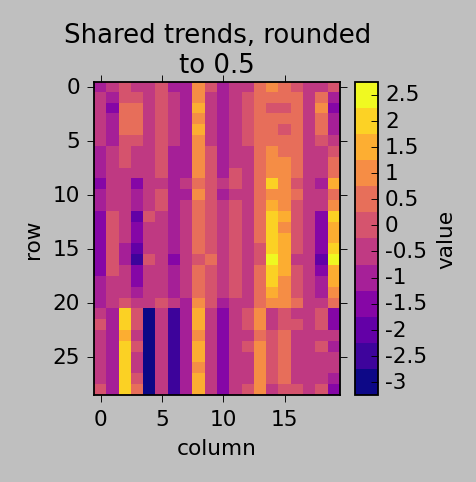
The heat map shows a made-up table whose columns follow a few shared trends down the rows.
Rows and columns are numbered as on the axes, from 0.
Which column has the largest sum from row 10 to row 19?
14
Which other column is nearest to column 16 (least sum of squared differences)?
5
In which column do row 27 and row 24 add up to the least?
4
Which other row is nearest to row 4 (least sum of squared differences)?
3
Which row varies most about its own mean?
16
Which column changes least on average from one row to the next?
17
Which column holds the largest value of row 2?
8
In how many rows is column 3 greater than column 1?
13
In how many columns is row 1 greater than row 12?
9
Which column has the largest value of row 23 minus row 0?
2
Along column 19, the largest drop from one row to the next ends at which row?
21
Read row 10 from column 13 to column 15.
0.5 1 1
